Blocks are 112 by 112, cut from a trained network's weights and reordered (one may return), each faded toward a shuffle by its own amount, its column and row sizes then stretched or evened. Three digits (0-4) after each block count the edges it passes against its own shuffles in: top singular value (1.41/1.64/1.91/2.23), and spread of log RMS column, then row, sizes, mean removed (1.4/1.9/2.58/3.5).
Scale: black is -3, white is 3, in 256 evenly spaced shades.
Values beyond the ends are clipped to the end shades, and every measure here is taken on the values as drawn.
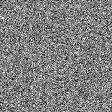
2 0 1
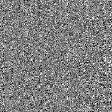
2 3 0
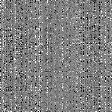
3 4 2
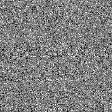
1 0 2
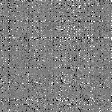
1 3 3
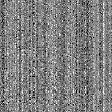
4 3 1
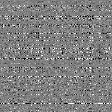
2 2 4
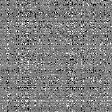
3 3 3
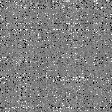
1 2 3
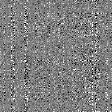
0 4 3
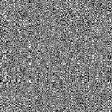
3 3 2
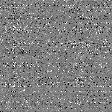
0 1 3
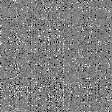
1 3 3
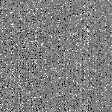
0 3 0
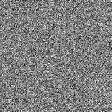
3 0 1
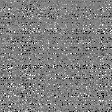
1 2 4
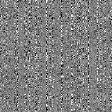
3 4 2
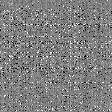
2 1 3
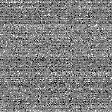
4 2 1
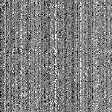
4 3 2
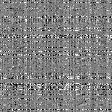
4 0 4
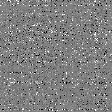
0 2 3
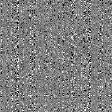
1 4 1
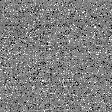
0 0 1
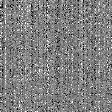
3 3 2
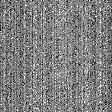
4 1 1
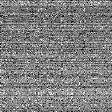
4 2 1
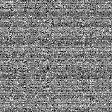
4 2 0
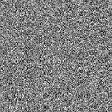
4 2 1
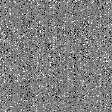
0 2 1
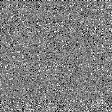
1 2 2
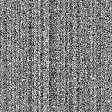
4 1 0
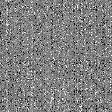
1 2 1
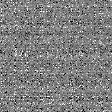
2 2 1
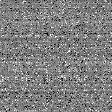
2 1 1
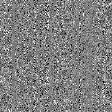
0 4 0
